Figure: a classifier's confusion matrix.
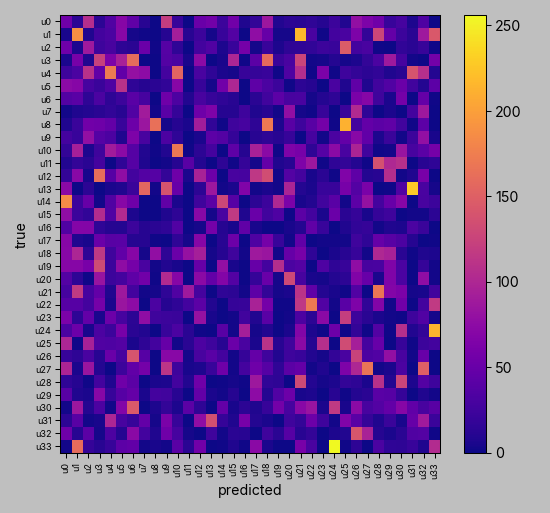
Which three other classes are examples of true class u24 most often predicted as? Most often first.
u33, u30, u16
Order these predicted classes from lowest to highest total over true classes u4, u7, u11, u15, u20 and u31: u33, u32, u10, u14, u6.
u33, u14, u6, u10, u32
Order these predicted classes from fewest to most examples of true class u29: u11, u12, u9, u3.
u11, u9, u12, u3
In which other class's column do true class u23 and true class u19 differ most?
u3
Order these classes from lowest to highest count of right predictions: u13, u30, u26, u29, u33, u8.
u29, u30, u13, u33, u26, u8
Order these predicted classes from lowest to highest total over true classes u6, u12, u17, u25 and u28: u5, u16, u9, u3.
u16, u9, u5, u3
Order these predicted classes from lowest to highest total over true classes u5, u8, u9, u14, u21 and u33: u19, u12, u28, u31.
u31, u19, u12, u28
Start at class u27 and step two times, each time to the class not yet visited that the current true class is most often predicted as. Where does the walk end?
u26
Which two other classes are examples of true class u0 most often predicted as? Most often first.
u9, u2
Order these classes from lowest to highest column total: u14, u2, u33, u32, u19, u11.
u11, u19, u14, u33, u2, u32
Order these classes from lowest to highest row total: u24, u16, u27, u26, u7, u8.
u16, u7, u24, u26, u27, u8
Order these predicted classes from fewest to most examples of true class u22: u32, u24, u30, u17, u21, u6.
u24, u32, u30, u6, u17, u21
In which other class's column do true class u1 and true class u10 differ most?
u21
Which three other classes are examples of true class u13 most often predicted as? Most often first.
u31, u7, u9
